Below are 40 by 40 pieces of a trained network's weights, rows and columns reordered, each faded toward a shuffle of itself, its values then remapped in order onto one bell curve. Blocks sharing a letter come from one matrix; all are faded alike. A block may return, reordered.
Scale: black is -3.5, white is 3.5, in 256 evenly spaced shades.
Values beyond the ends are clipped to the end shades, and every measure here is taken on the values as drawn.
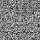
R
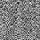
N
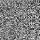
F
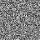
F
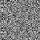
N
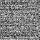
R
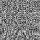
N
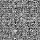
R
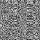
N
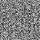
F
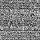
R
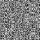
N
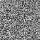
F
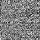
R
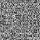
F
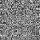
F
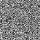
F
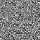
F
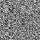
N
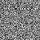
F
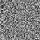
N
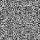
F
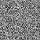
F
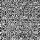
R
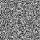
N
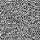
N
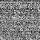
R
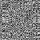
N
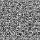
R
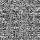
R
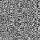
N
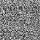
R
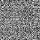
R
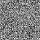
F
